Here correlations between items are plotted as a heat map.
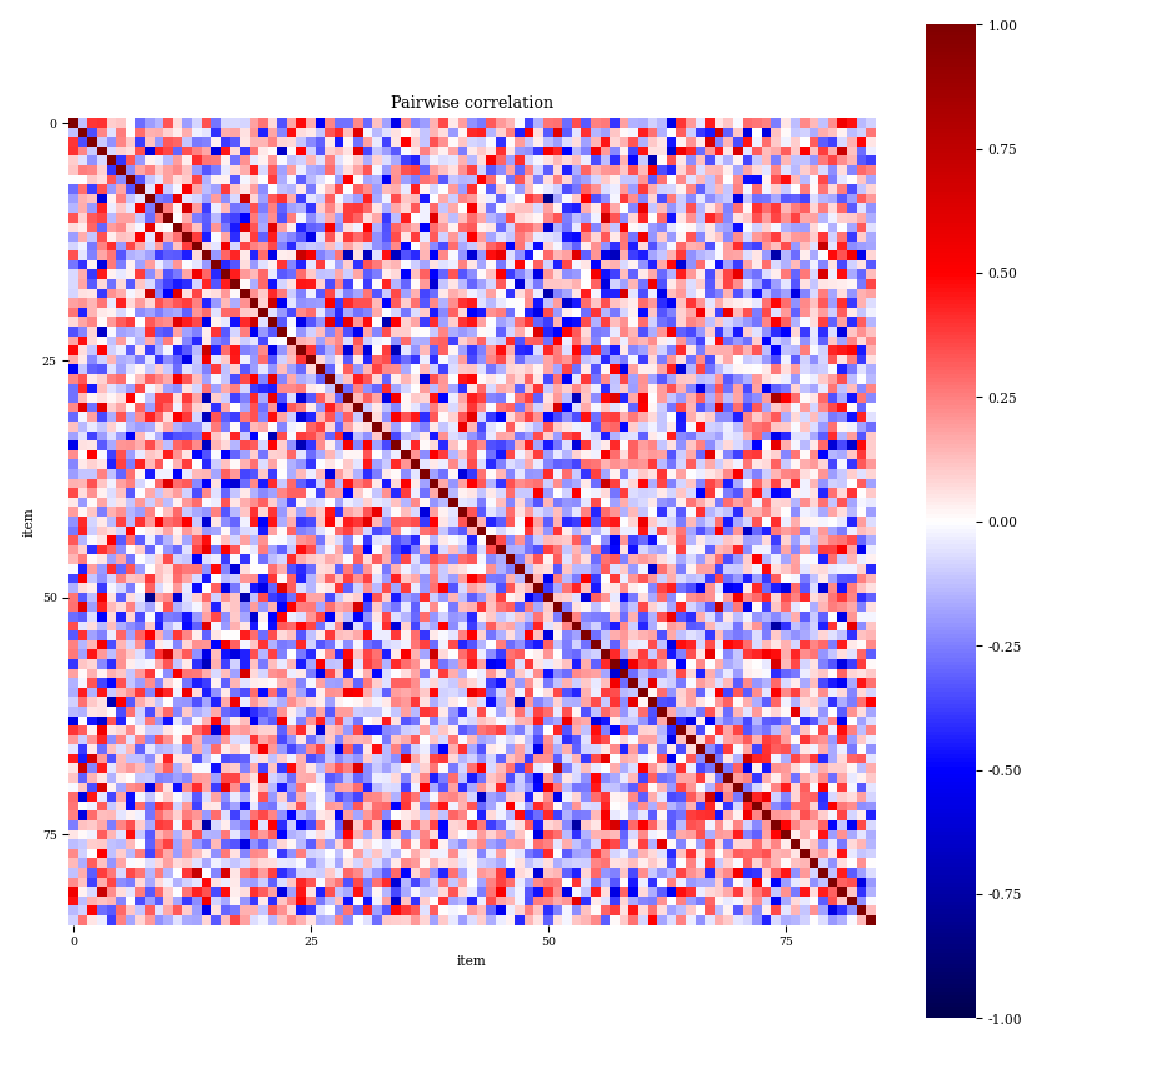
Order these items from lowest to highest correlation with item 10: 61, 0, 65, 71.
61, 71, 65, 0
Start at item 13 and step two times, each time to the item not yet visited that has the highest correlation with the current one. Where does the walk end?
16
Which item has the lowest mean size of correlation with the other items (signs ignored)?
78
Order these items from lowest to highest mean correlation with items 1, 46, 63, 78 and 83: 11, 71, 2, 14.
14, 71, 2, 11
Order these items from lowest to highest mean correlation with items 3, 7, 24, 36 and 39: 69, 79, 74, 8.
8, 74, 69, 79
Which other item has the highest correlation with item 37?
70
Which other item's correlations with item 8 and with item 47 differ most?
50
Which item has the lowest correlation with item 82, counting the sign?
34
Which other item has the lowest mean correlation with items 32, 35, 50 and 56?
18
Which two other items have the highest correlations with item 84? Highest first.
61, 17
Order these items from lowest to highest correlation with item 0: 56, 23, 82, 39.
23, 56, 39, 82
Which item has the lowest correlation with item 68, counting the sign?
71
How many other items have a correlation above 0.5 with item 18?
3
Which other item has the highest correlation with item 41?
32
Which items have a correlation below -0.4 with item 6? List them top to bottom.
33, 71, 72
